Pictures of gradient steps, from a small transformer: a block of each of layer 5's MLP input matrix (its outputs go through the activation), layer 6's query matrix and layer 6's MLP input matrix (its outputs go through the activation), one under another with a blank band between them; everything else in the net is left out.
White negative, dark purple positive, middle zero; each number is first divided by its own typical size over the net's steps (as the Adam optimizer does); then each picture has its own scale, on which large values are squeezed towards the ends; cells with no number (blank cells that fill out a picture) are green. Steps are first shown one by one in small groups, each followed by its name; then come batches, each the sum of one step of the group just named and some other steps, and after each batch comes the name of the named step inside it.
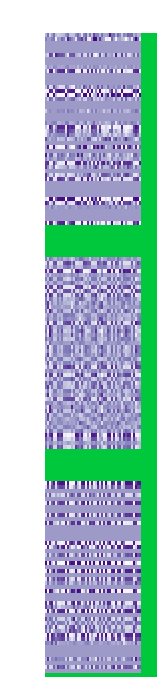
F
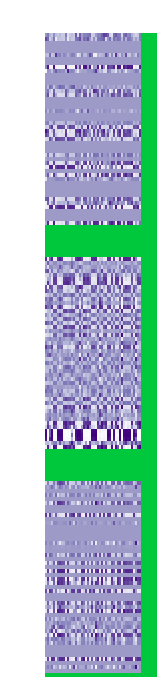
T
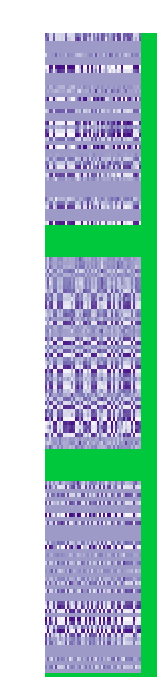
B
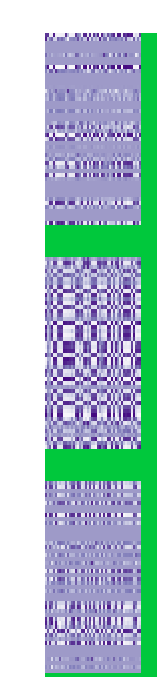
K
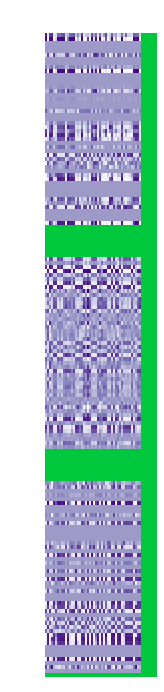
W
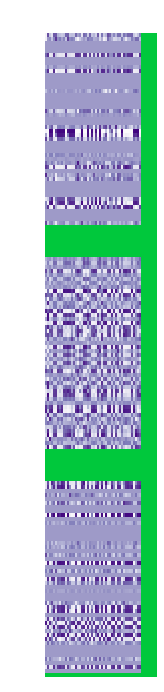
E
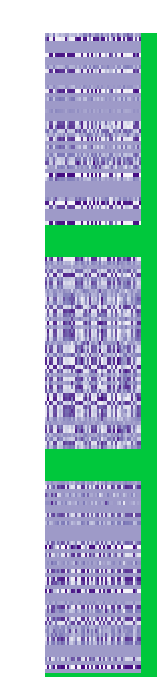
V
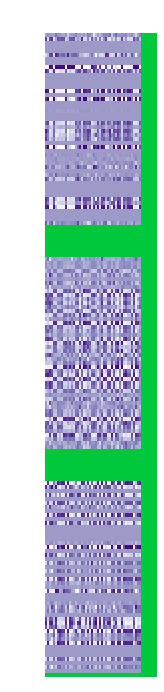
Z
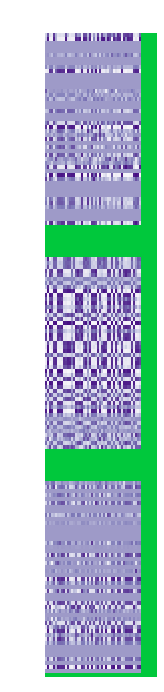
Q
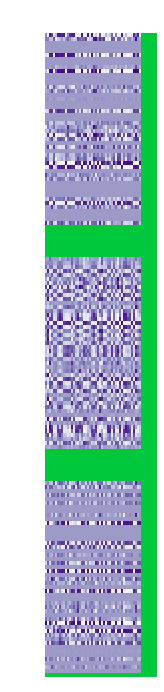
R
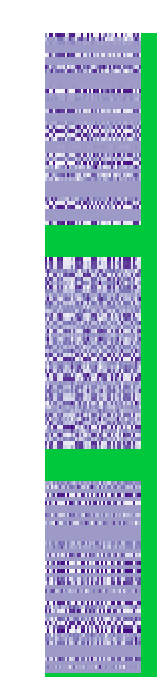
R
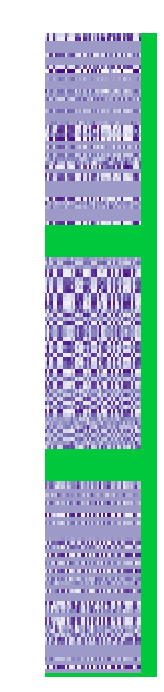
Q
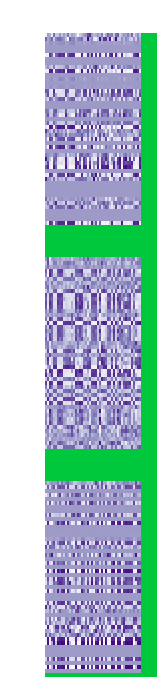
Q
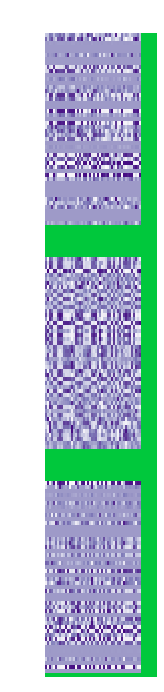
R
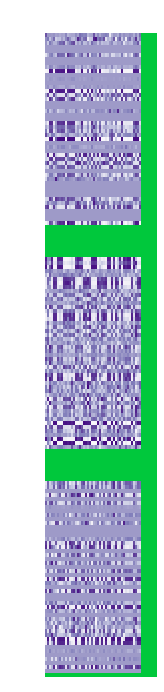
V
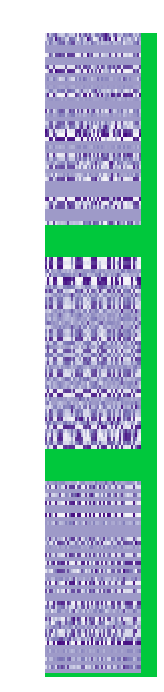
T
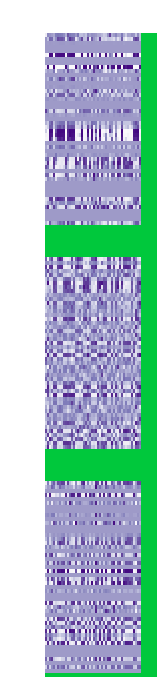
E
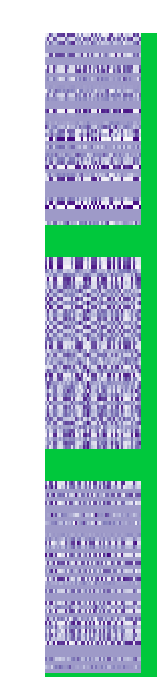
E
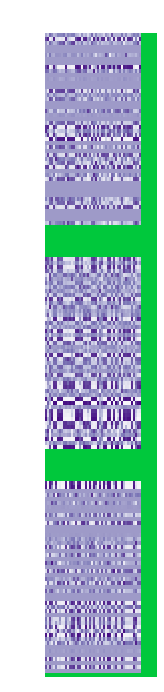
K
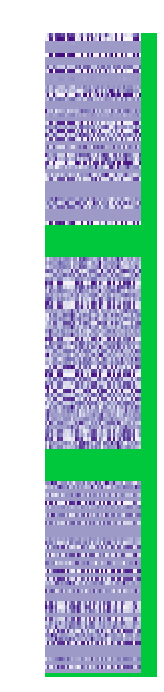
F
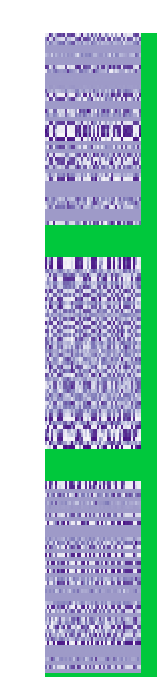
T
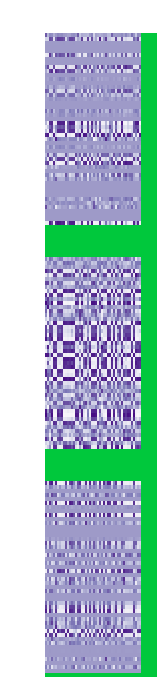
K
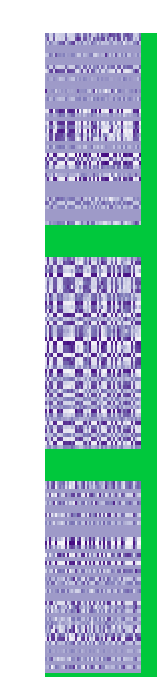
Q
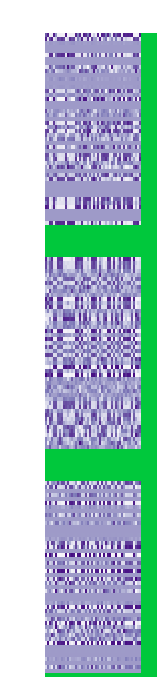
Z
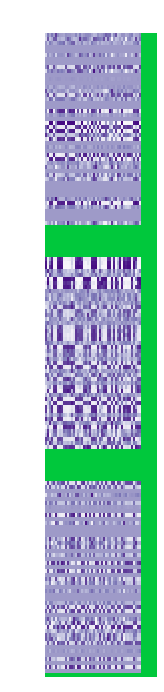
E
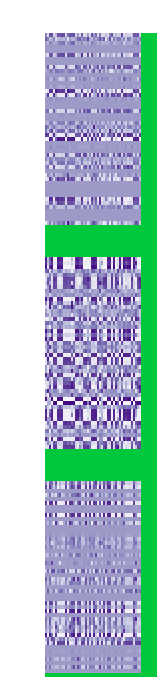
K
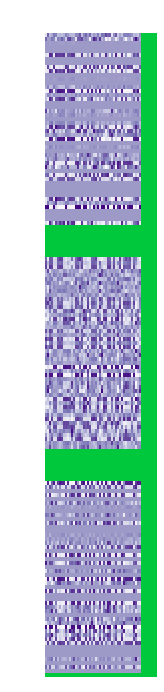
F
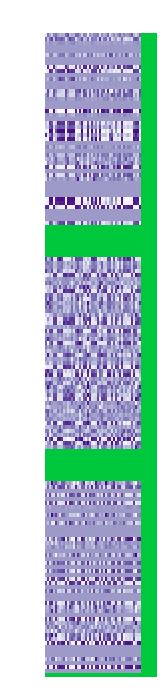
E
